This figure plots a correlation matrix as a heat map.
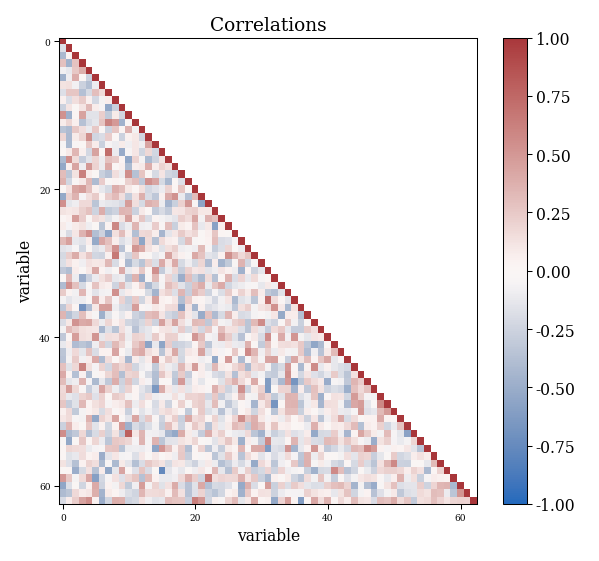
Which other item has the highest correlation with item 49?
48
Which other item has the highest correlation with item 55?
46
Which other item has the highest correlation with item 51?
27
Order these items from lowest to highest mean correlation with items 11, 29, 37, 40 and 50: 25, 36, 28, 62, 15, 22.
36, 22, 15, 28, 62, 25
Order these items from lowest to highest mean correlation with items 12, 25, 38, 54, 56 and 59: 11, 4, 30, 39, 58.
30, 58, 11, 39, 4
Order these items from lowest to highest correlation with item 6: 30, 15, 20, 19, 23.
20, 15, 30, 19, 23
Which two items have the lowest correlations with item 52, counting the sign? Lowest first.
53, 10
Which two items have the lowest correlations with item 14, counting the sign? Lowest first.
47, 55
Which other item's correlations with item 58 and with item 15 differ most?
7
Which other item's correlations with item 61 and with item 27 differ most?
60
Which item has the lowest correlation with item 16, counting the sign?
10
